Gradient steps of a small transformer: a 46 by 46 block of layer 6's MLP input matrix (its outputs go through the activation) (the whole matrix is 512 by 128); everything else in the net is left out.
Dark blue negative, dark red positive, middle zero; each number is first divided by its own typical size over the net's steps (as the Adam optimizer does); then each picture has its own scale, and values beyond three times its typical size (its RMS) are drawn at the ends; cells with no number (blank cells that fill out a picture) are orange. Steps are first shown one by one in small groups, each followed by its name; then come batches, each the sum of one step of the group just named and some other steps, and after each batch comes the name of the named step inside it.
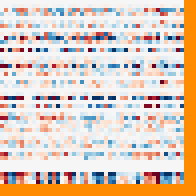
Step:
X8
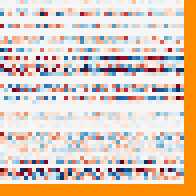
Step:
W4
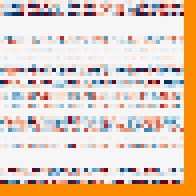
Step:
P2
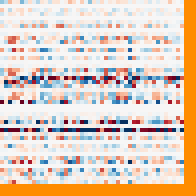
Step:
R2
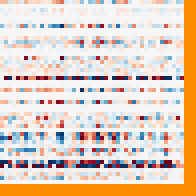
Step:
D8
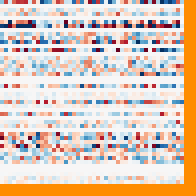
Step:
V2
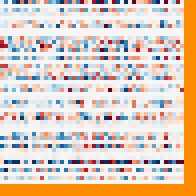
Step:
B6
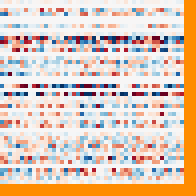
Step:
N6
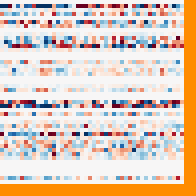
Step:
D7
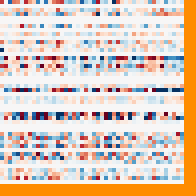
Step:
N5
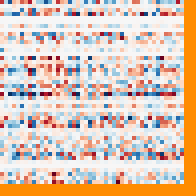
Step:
N5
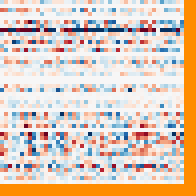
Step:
V2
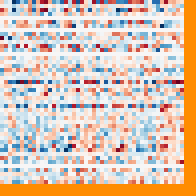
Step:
B6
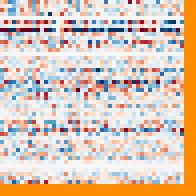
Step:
P2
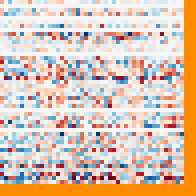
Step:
D8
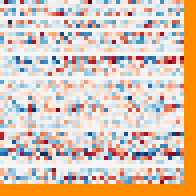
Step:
V2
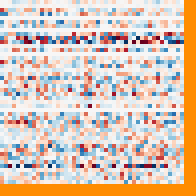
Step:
N6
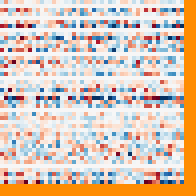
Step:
X8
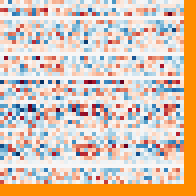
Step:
N5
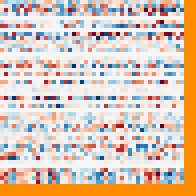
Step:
X8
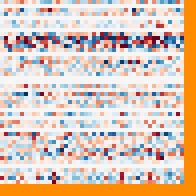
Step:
N6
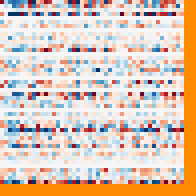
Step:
P2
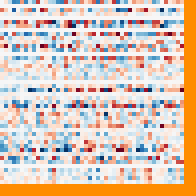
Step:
B6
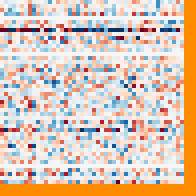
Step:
R2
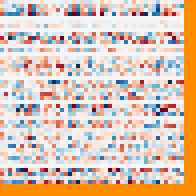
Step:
W4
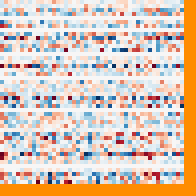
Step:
X8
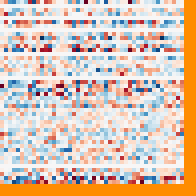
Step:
W4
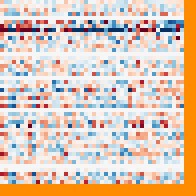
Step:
X8
